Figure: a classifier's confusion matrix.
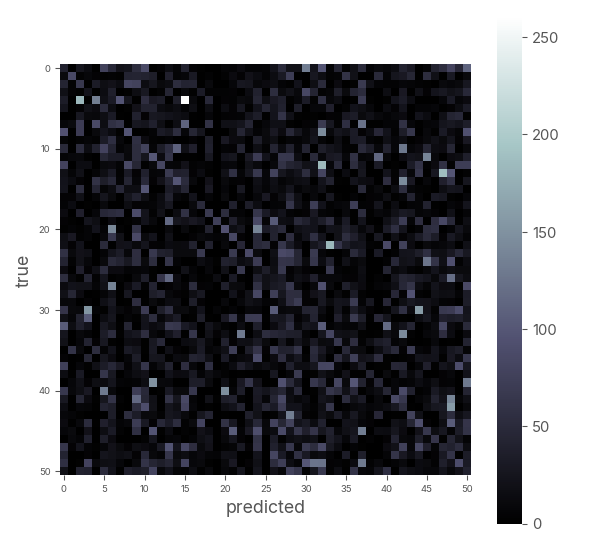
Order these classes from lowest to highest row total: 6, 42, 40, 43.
6, 43, 42, 40
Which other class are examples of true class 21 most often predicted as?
9
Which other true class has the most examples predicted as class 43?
28
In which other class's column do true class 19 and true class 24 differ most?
45
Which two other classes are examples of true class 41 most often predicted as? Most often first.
48, 9
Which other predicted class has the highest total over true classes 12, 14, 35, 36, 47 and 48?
32
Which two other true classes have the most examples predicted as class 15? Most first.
4, 7
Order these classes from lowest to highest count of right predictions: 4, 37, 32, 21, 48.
37, 48, 21, 32, 4
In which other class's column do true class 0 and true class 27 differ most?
30
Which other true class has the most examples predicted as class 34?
39
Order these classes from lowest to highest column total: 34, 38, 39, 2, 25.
38, 25, 39, 34, 2
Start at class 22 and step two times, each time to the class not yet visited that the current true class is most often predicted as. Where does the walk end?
42
